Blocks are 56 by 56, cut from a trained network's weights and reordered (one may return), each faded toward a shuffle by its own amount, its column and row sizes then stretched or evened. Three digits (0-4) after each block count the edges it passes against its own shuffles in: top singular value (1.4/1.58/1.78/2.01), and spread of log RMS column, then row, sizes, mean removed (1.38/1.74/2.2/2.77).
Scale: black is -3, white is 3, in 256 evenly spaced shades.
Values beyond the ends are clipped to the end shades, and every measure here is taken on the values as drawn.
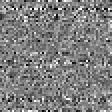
2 0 4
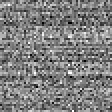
3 1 0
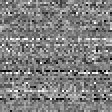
3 0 4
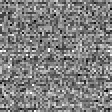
1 1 1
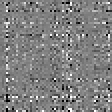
2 4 4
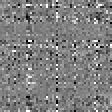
1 4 4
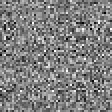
4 2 2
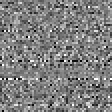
1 0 4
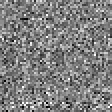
1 0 2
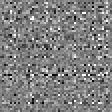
2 3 4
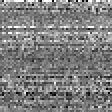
4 1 4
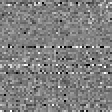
2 0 4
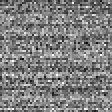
3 1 0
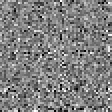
1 2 2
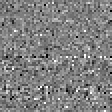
0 0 3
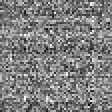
1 3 0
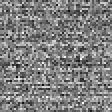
2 1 1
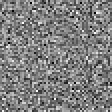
3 0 1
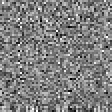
3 1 1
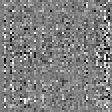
0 4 3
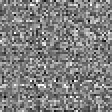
0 3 3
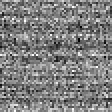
3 2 0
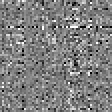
3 4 3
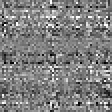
2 3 4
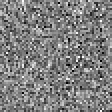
1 2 0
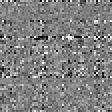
1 3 4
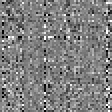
3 4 2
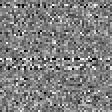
3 1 4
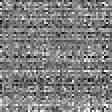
4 4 2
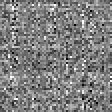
0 4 0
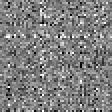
2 3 3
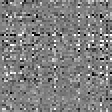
1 4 4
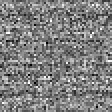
1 1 1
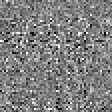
1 2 4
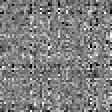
1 4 2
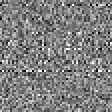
4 1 3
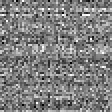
2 3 2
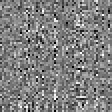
3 4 1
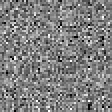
4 3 2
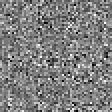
0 2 2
